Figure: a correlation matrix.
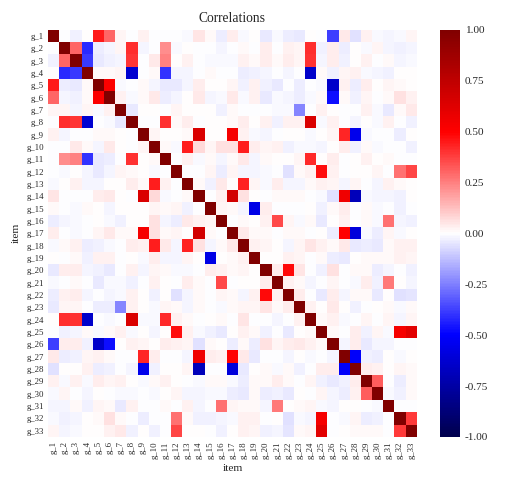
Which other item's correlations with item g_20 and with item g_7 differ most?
g_22
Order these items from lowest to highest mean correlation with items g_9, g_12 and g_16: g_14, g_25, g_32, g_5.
g_5, g_32, g_25, g_14
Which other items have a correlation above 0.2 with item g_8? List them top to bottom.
g_2, g_3, g_11, g_24
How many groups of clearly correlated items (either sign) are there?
10
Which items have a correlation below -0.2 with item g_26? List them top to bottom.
g_1, g_5, g_6
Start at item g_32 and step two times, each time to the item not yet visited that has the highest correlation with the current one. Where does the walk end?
g_33
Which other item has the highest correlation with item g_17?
g_14
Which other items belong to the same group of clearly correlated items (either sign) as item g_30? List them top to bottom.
g_29
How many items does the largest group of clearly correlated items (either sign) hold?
6
